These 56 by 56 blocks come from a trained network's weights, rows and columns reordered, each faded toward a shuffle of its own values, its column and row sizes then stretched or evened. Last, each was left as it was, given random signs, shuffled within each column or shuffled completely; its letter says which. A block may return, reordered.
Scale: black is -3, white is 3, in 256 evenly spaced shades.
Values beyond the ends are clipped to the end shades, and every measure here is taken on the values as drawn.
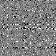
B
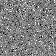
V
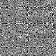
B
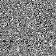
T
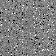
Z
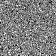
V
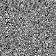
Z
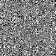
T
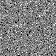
V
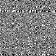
B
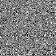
T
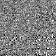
T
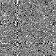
B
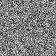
V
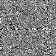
T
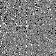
Z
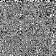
T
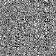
T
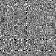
B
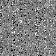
Z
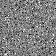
V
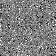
Z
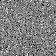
V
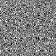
B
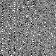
Z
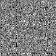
T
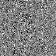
Z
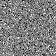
V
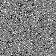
V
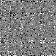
T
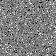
V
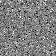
V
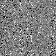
Z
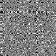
B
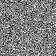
V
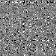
T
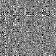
B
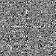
T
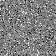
V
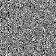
Z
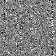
Z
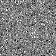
Z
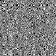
B
